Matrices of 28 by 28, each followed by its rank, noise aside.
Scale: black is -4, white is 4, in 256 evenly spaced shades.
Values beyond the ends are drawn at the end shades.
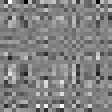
three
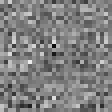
four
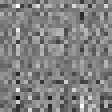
three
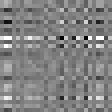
one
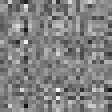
four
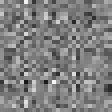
four
